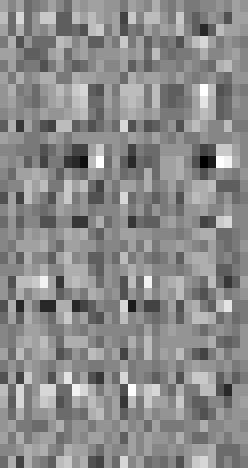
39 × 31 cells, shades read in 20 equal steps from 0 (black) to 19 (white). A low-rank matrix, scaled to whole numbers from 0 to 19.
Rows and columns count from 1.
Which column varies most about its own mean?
26
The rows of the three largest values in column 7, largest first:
33, 2, 34
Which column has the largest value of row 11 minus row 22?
29
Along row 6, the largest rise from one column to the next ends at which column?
28
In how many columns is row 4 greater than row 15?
14
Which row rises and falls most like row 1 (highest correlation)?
12
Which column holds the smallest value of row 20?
13
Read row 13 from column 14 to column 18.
9 11 10 5 9
